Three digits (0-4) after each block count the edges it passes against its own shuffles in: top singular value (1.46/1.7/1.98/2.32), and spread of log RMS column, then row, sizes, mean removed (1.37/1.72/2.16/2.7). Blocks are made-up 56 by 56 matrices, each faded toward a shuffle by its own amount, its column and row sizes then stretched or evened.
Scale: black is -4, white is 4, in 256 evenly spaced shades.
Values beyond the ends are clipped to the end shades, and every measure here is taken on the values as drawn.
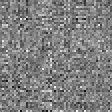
3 3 2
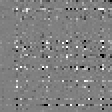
2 3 4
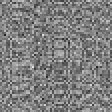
4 0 1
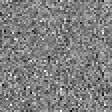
1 0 1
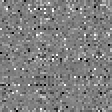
1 0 3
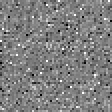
0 0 0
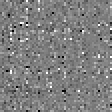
1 3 2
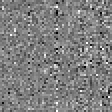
1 3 0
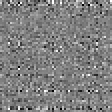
3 2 4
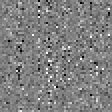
0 3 0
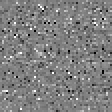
0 0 2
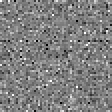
2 0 1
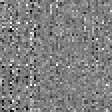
2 4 1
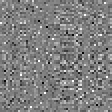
4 1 0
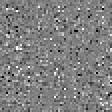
0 3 1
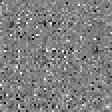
2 1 2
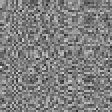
4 2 1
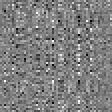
4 3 1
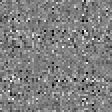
0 3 3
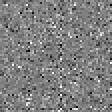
2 2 0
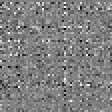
0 3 4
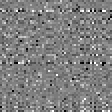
4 0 3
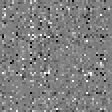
0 3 2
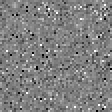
0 0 1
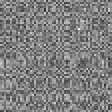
4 2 0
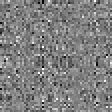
4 3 0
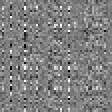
4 4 1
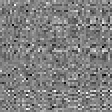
4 2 3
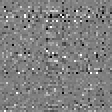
2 2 3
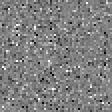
0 1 0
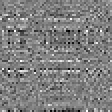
4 1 4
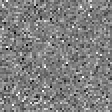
0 0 0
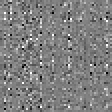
1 4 2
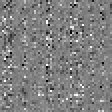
0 4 0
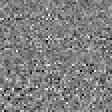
2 0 3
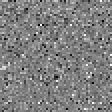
2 0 2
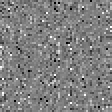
0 2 0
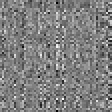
4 4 1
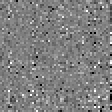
2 2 1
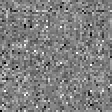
1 2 1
